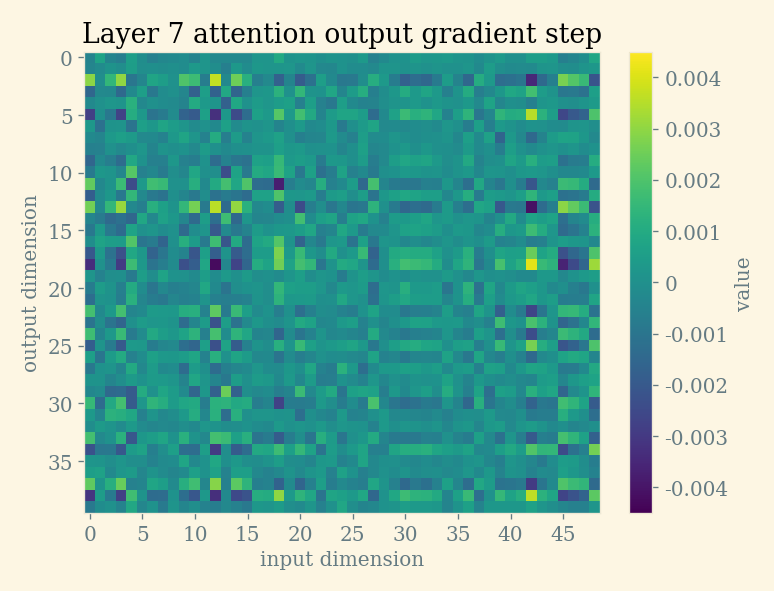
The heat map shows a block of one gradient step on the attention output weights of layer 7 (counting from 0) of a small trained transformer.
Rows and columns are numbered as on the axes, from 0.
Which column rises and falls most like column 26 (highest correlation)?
23
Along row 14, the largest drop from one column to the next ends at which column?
14
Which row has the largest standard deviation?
18
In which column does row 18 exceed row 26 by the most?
42
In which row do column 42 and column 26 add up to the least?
13
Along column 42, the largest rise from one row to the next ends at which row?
38
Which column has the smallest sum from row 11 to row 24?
45
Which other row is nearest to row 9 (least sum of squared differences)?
12
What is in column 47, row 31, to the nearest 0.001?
0
